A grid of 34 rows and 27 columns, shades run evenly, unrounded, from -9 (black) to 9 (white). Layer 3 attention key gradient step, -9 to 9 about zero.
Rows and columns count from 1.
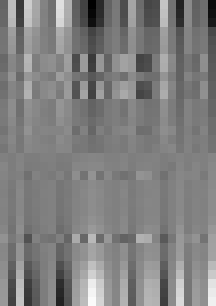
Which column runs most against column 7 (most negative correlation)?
24
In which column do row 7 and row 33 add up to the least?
8
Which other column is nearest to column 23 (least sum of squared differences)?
27
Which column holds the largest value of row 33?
12
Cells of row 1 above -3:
18
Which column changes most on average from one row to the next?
13
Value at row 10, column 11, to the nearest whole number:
2
